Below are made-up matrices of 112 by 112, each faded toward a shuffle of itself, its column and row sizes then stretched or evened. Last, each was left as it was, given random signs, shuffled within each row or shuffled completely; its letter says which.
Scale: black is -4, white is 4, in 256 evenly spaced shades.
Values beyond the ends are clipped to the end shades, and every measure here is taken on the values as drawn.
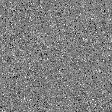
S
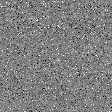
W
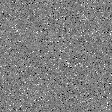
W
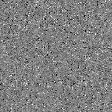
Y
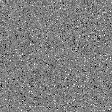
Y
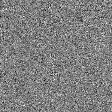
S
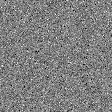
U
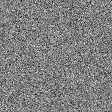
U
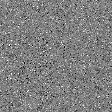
S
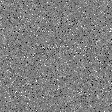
W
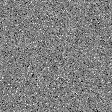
U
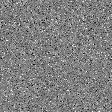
W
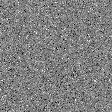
U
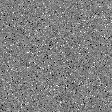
W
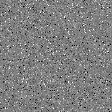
Y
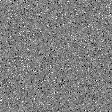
S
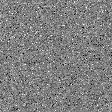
W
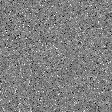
U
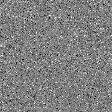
S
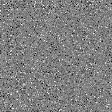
Y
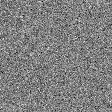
U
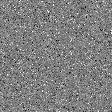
U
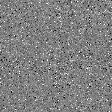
S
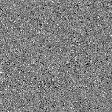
Y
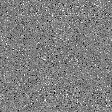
S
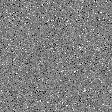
W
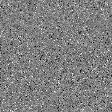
S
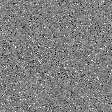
W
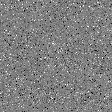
W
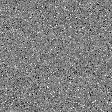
W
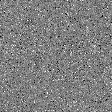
W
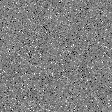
U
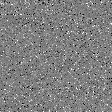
W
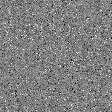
W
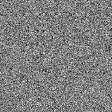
Y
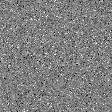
W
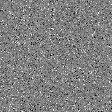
S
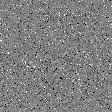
W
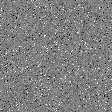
U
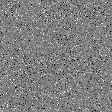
W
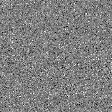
Y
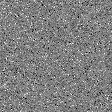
U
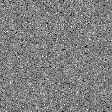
Y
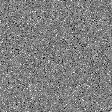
W
